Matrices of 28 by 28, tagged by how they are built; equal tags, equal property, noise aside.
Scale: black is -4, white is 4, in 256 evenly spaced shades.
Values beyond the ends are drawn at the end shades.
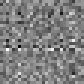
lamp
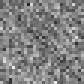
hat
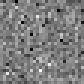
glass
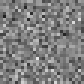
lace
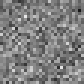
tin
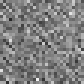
hat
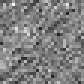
tin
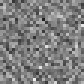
hat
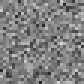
lace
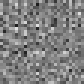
lamp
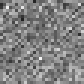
tin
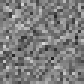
tin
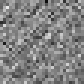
tin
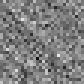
hat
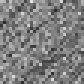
tin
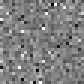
glass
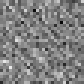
hat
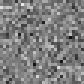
lace
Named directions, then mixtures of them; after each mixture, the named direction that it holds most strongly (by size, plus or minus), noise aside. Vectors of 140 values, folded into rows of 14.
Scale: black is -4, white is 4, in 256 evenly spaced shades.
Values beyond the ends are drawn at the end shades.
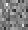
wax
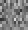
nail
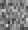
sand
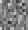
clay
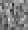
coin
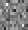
wax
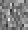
coin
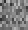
nail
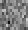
sand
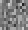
clay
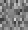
nail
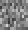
sand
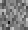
sand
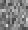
sand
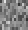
clay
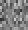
nail
